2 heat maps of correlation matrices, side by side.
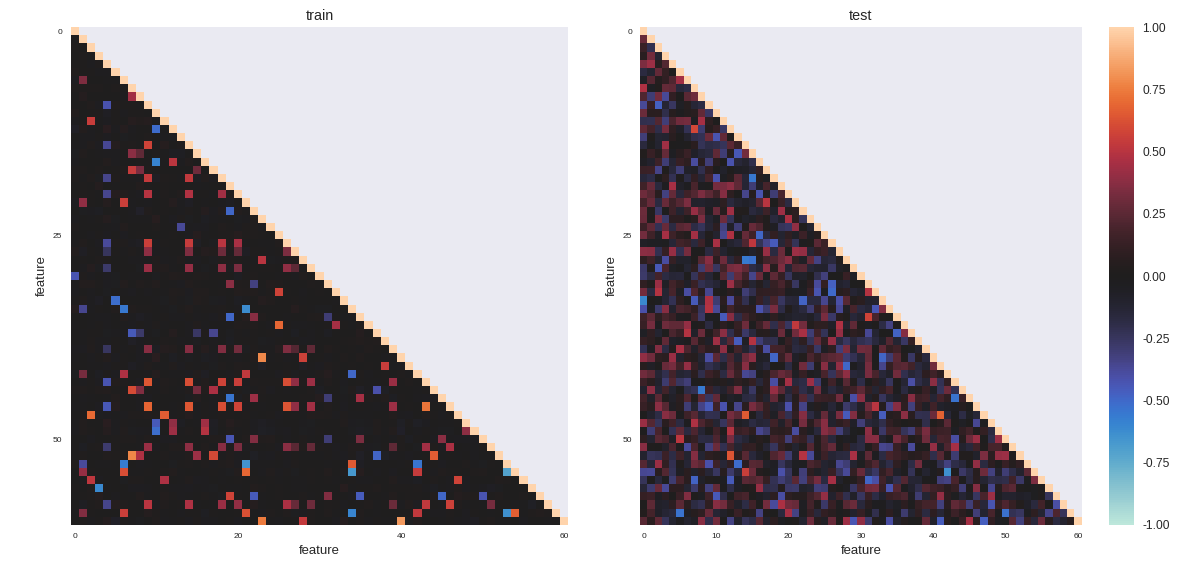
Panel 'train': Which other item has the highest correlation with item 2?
47
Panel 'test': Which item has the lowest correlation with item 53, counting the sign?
13
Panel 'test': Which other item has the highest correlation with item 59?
20
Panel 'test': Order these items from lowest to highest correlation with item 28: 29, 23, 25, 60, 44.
25, 29, 44, 23, 60
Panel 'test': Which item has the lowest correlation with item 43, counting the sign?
45
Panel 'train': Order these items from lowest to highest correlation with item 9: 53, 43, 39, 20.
53, 39, 20, 43
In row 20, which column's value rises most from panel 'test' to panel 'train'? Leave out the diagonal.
46
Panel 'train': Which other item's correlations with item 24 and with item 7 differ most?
52
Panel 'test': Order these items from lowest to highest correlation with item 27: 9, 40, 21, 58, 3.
9, 58, 3, 40, 21
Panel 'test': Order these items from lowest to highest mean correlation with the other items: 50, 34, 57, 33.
33, 34, 57, 50
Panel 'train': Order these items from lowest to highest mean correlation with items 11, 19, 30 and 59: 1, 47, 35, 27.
35, 27, 1, 47
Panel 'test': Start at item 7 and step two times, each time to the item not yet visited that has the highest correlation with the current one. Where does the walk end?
52
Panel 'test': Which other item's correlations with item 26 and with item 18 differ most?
15
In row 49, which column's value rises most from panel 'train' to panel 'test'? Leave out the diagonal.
10
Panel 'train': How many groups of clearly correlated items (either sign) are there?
13
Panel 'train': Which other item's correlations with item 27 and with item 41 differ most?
38
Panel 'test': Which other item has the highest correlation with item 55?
26
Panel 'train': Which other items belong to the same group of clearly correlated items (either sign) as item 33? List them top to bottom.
5
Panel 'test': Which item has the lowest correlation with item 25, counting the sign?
16
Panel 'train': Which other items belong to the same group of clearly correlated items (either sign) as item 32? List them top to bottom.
25, 36
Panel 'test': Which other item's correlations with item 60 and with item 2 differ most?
31
